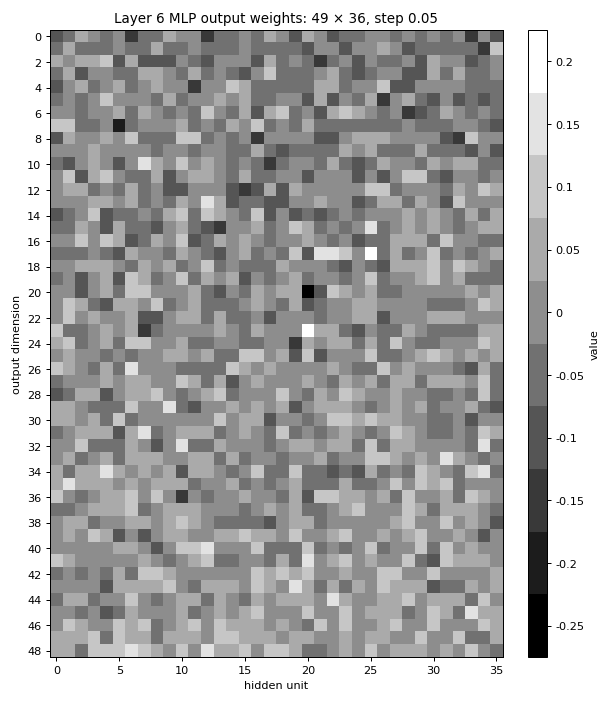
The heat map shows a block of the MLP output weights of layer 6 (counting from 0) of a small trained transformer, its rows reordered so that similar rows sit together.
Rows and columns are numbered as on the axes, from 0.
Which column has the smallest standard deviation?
3
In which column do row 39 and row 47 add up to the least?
34
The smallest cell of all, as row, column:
20, 20
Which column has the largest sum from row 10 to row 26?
25
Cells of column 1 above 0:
22
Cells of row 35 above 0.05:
4
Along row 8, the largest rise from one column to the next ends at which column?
33
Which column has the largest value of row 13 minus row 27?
12
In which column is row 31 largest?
7
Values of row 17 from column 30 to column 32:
0.1 -0.05 0
